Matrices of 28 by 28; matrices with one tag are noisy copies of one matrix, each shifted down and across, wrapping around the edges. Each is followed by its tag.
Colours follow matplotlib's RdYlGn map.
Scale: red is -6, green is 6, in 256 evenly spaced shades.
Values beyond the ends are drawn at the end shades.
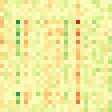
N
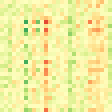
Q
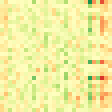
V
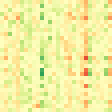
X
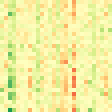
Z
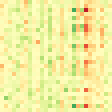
V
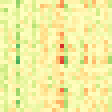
X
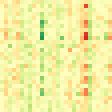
X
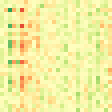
V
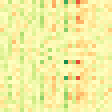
V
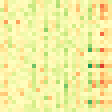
V
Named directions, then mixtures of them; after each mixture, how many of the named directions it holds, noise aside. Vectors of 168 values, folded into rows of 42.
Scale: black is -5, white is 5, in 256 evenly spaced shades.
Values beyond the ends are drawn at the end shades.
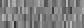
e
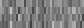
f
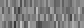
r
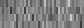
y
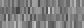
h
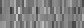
two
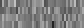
three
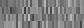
two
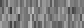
four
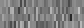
two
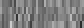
two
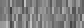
two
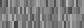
two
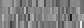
three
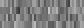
two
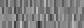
two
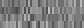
two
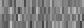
one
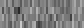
two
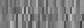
four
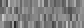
three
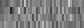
three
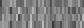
one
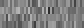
one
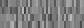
three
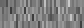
one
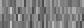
one
